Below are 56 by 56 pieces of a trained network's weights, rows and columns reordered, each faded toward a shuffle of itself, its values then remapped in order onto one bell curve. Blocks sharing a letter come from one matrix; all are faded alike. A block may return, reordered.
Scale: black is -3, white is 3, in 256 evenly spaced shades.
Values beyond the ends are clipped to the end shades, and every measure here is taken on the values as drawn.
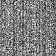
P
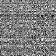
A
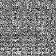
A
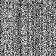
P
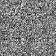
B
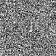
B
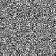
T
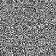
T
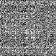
A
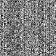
P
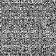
A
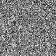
B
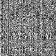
P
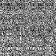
A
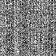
P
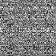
A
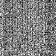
P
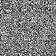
B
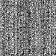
P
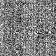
P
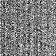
P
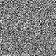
T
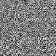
T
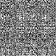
A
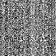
P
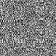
T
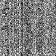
P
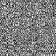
T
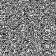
B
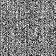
P
